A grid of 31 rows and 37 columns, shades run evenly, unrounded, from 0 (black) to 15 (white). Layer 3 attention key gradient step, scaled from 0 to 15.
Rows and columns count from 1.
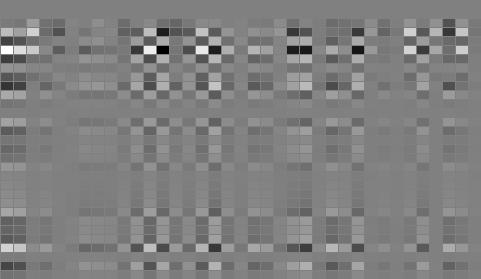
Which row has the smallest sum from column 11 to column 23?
4
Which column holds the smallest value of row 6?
13
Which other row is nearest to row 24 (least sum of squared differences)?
14
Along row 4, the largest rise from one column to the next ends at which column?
36
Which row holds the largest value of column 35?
28
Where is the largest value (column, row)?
1, 6
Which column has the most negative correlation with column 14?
22
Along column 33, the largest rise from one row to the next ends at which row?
7
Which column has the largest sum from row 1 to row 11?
3
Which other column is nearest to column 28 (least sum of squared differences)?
23
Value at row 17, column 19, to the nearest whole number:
8
